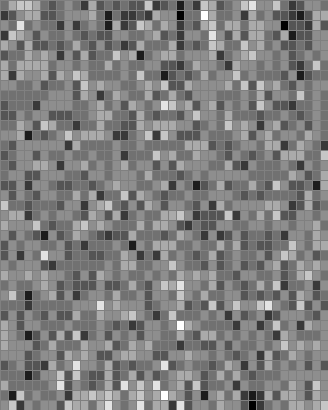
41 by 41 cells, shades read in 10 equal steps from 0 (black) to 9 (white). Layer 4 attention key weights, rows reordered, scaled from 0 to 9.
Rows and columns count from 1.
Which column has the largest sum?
21
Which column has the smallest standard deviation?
7
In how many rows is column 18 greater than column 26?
17
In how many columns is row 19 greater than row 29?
12
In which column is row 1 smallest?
23
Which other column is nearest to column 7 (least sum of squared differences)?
24
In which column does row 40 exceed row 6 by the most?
18
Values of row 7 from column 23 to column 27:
2 4 6 5 5
